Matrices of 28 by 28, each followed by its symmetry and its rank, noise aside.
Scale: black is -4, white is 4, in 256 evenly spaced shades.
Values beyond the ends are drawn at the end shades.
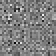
antisymmetric, rank six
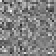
no symmetry, rank six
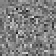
antisymmetric, rank eight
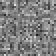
antisymmetric, rank eight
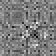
symmetric, rank four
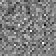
symmetric, rank eight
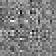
antisymmetric, rank four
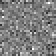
no symmetry, rank six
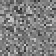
antisymmetric, rank eight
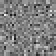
no symmetry, rank six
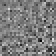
symmetric, rank six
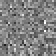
no symmetry, rank six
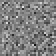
symmetric, rank six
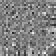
symmetric, rank six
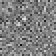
symmetric, rank six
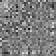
symmetric, rank six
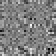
no symmetry, rank four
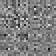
no symmetry, rank four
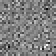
symmetric, rank six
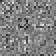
symmetric, rank eight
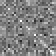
symmetric, rank four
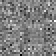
antisymmetric, rank eight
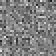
antisymmetric, rank six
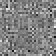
no symmetry, rank six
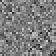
symmetric, rank eight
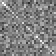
symmetric, rank eight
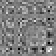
symmetric, rank four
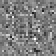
no symmetry, rank eight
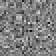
no symmetry, rank eight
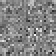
no symmetry, rank eight
